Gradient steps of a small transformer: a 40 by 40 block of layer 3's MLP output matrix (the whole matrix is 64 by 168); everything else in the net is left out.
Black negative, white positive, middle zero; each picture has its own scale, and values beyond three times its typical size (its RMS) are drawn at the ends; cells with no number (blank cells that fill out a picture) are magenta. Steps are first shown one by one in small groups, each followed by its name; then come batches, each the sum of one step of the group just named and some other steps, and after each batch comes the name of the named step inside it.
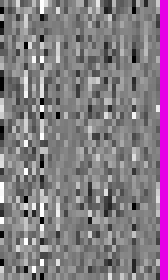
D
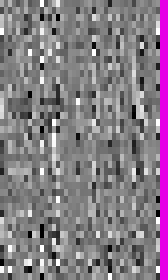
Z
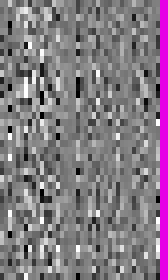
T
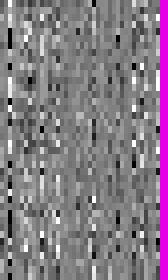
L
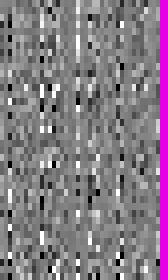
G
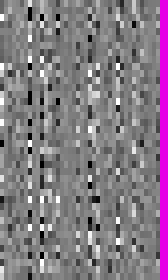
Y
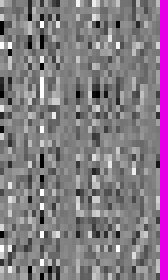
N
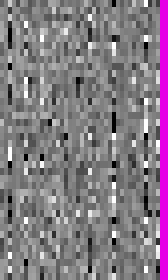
L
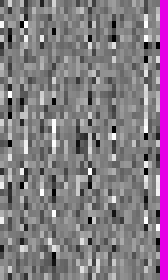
L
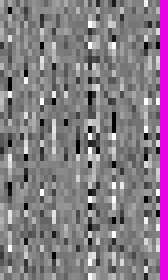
Z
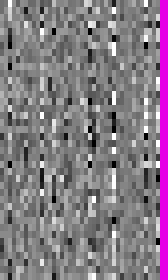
L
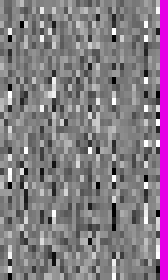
G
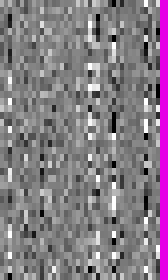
G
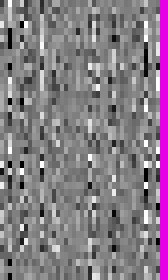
L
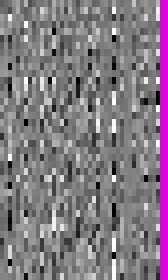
L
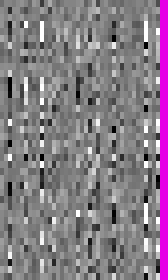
G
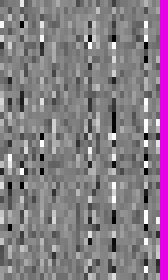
Z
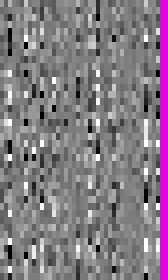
T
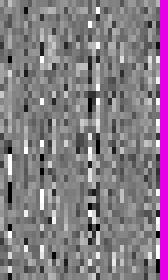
Z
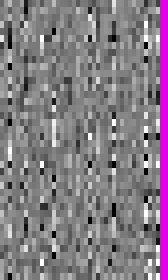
L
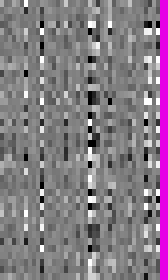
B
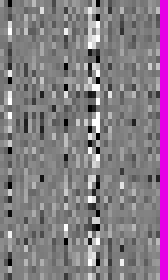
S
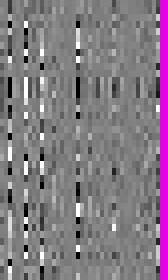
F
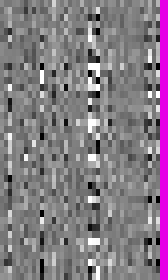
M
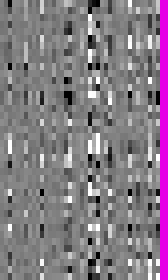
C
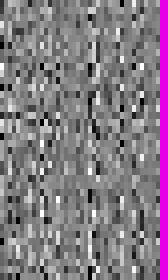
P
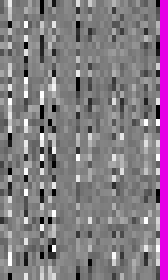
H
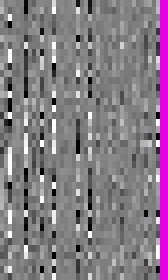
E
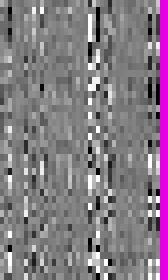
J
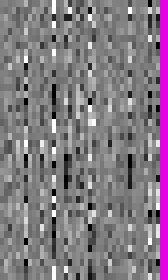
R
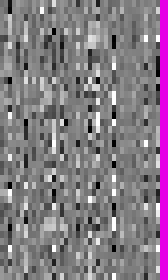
S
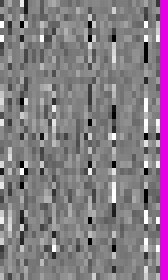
E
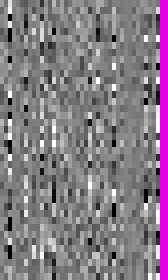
J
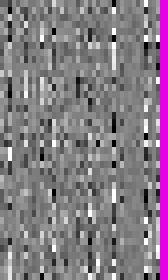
F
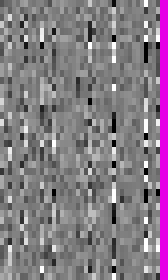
H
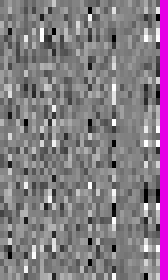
C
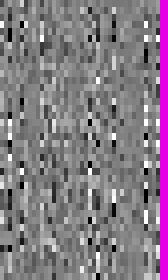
J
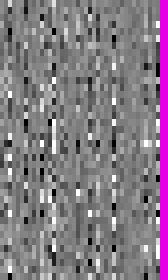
E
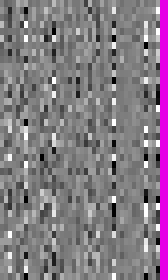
F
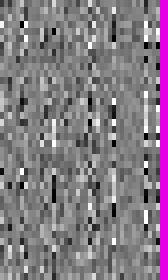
S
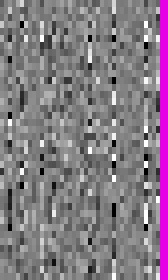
C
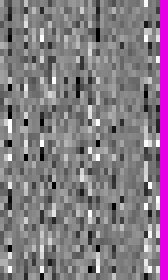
F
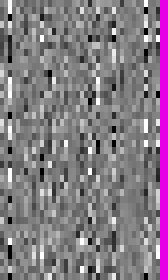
P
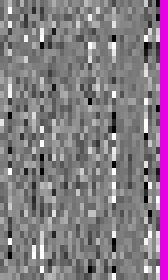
R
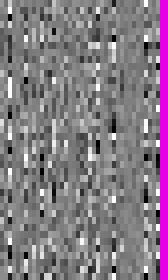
M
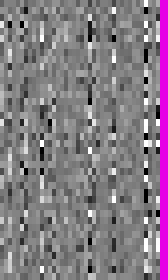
E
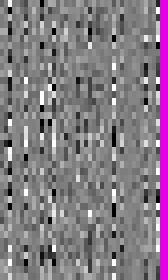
H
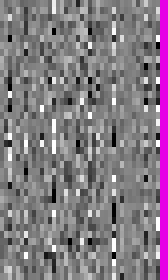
E
